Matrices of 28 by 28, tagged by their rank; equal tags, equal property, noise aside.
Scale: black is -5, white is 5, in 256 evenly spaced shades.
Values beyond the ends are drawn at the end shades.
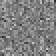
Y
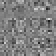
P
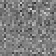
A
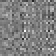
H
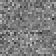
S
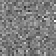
S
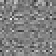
P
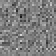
Y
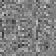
Y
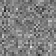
A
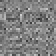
Y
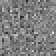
A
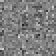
Y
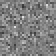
Y
